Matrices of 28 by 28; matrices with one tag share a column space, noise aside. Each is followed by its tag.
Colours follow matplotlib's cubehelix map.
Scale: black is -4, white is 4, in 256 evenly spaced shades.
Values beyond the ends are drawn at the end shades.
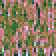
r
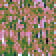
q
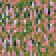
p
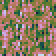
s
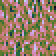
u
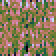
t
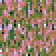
s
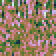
p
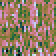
r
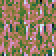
r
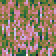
r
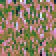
u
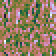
p
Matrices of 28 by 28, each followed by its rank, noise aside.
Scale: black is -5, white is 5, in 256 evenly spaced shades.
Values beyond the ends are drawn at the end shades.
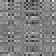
two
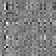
three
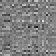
four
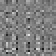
two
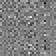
four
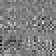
three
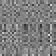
three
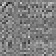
four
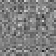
four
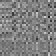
three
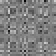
two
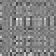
two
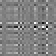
one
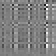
one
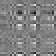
one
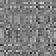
four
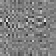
three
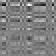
one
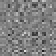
three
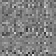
four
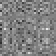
four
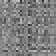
three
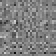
four
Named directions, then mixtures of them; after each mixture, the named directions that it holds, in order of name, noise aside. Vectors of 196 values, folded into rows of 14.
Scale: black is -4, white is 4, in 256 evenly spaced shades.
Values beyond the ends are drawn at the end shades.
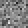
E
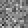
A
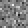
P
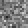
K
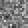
K.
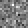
P.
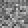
A, K.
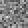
K.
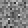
E.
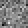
A, E.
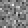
P.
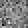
A, E.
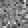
E, K, P.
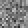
A.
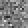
E, K.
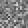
A, E.
